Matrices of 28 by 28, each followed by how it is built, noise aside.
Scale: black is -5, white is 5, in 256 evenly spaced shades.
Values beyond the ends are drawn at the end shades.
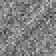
Hankel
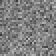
blocks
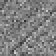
Hankel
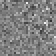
upper triangular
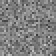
noise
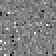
sparse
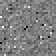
sparse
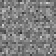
blocks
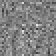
low rank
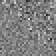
upper triangular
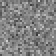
noise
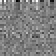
low rank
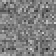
low rank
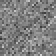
Hankel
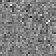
upper triangular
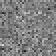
low rank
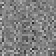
low rank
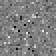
sparse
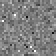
sparse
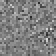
upper triangular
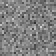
noise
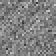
Hankel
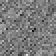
Hankel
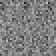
repeating columns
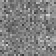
blocks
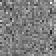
uneven columns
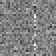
uneven columns
